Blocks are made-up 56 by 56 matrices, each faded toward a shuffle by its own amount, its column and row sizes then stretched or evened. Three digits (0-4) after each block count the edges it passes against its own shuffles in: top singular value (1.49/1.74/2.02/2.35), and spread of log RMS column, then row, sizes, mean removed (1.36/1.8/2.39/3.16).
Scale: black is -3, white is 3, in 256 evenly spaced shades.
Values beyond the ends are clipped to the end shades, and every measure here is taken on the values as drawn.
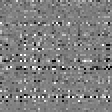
1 2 4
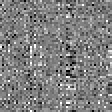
3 3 2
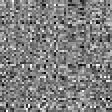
3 2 2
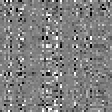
3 4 2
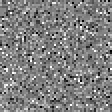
0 0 0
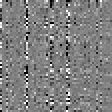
4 4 1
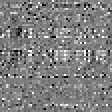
3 1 3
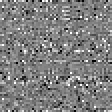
2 1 3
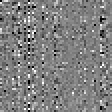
2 4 1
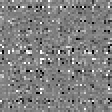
2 2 3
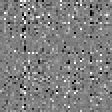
2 3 2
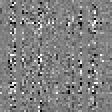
1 4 2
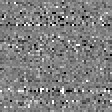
2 0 3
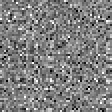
3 0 1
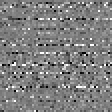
3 0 4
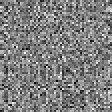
3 1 0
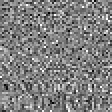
3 1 0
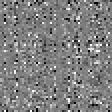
2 3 2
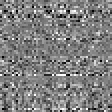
4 1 4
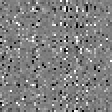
3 3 1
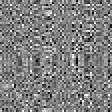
4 3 1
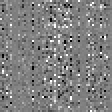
0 4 1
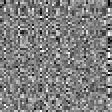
4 3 0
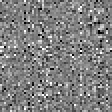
1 3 1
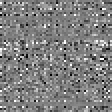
0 3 4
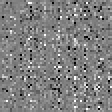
0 3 2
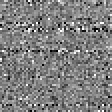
1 0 3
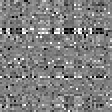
4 0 3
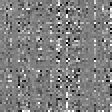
1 4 3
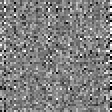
3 3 2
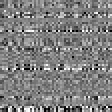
4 0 4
